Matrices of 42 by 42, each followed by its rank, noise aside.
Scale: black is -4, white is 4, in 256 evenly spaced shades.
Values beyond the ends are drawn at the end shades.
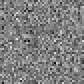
twelve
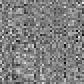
six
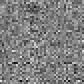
eight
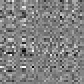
four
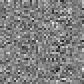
eight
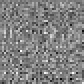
six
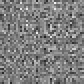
six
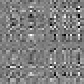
three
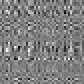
three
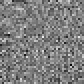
twelve
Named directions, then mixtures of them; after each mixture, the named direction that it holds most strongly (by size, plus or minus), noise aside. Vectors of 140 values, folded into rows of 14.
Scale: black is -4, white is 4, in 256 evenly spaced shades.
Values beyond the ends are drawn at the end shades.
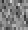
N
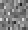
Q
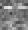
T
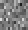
Q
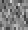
N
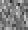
N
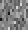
Q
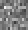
Q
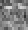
T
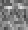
T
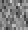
N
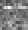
T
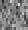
N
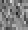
N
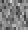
N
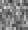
N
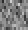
N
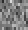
N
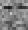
T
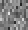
Q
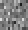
Q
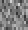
N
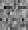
Q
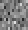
Q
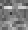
T
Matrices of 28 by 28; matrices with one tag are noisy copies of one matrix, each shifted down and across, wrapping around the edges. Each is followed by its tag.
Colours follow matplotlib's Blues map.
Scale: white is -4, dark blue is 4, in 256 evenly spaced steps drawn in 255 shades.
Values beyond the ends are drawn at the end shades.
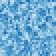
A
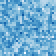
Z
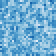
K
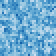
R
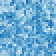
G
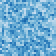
Z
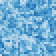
R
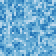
A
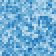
G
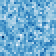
G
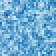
A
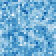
G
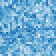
Z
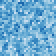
K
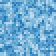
R
